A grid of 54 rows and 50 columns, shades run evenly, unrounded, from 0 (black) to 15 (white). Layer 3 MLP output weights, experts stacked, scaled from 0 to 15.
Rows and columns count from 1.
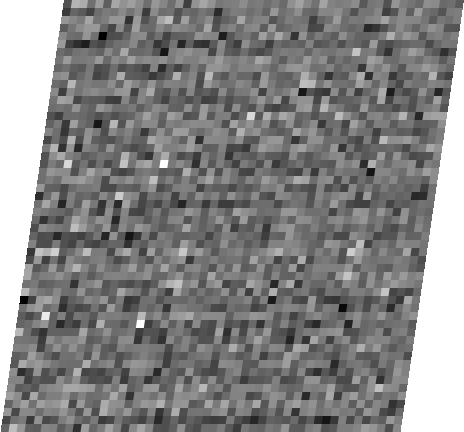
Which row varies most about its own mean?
21
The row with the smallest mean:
53
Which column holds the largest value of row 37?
46
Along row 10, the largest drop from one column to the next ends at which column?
40
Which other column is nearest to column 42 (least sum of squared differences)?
31
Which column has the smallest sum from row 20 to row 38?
35
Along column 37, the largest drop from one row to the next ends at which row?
52
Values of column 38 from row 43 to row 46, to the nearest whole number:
10 5 6 8
